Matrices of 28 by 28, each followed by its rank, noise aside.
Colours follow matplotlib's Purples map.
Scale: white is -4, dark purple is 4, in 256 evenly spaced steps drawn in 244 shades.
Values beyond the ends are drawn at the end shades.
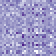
two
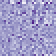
four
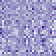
three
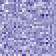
five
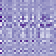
two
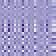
one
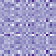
two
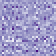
four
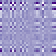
one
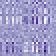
one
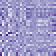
three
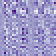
three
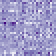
four
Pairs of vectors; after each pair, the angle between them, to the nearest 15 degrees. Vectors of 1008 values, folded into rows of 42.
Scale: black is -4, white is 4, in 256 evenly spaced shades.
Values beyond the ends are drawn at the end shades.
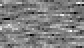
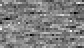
30 degrees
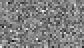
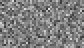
105 degrees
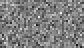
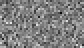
150 degrees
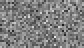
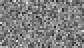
90 degrees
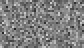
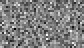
30 degrees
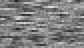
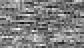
150 degrees
